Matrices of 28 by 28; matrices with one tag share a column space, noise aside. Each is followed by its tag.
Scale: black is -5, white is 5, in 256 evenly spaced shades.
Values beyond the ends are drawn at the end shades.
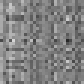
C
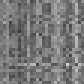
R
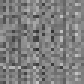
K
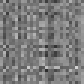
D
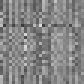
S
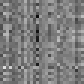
K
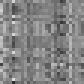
R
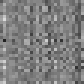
C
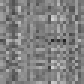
C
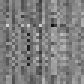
S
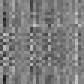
S
